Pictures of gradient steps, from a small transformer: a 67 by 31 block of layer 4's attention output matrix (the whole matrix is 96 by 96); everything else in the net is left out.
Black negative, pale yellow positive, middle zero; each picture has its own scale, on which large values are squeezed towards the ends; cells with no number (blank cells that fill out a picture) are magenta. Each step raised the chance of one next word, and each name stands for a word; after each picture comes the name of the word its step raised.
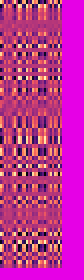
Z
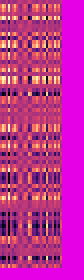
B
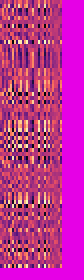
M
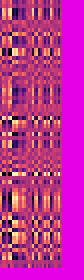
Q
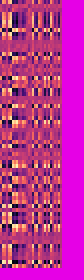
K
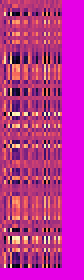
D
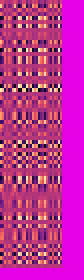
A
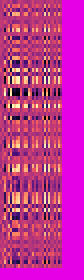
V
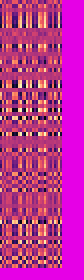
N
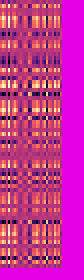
N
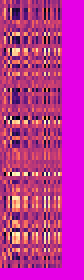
Q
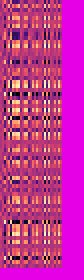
N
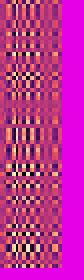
Z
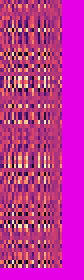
K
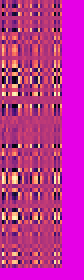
V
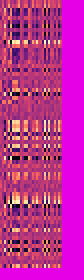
M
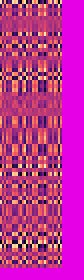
Z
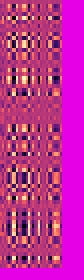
B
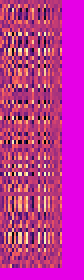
Q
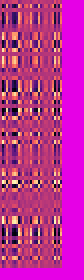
N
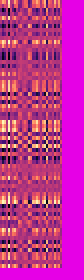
M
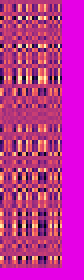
B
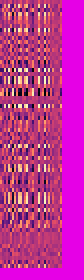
V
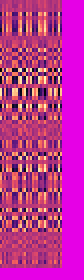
V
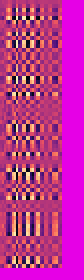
B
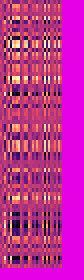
B
